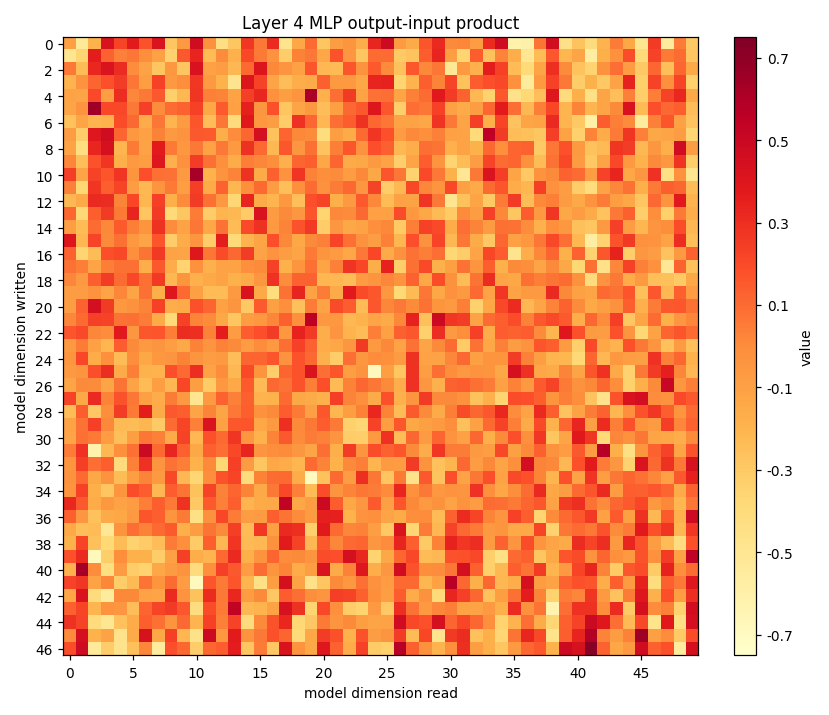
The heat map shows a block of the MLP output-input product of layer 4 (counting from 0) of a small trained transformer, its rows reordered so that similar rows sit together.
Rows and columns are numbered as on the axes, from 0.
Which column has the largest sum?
17
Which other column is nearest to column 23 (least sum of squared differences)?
22
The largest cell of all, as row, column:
46, 41
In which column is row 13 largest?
15
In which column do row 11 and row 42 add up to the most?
30
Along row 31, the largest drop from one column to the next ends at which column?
2
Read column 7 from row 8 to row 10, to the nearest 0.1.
0.4 0.4 0.1
